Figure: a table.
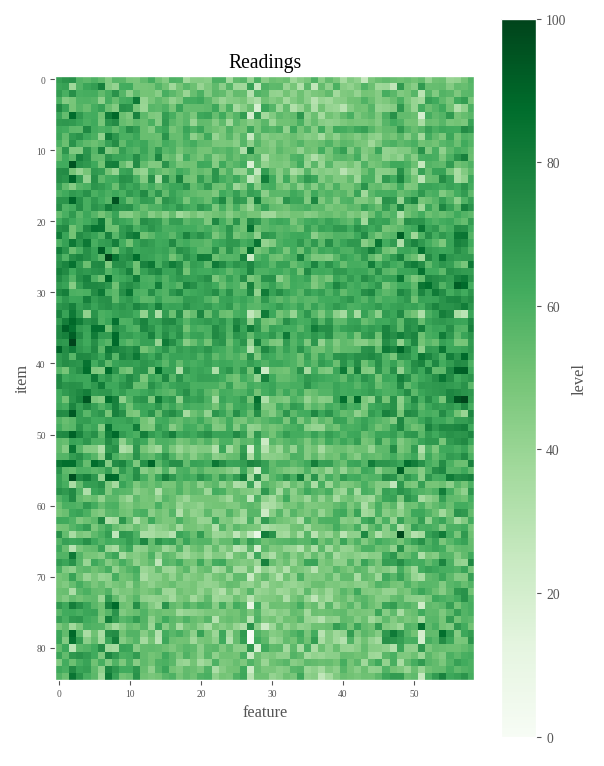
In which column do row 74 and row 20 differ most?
27
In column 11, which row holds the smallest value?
62
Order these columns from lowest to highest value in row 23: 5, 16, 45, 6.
5, 6, 16, 45
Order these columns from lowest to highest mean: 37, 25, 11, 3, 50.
37, 25, 50, 11, 3
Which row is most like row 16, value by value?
65
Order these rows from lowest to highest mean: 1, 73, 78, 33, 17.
73, 1, 78, 33, 17
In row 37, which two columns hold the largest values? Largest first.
2, 8
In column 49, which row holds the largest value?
54
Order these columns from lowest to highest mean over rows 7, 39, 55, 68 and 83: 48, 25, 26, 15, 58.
25, 26, 15, 58, 48
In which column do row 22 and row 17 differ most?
48
